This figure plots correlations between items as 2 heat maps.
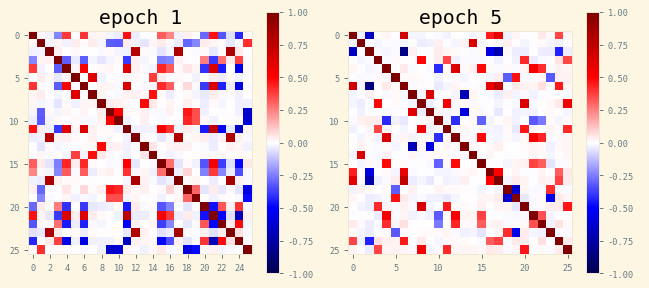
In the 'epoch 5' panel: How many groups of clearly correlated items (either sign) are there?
6
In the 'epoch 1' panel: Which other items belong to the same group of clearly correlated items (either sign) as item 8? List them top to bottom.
13
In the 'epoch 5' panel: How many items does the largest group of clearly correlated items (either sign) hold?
6
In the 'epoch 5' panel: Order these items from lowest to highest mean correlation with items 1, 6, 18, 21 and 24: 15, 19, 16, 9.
19, 9, 15, 16
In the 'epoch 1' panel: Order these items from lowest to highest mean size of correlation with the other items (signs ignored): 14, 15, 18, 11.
14, 18, 15, 11
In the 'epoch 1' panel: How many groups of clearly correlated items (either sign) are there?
5
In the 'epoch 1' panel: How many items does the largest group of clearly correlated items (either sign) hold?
11
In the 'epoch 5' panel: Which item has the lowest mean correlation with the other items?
2
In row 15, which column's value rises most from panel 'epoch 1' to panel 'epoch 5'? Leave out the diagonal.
22
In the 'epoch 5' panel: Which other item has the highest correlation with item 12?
4
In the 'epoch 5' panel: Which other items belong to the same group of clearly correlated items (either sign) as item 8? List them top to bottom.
3, 11, 20, 25
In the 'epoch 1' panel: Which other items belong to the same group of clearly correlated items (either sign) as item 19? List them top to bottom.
1, 9, 10, 18, 25
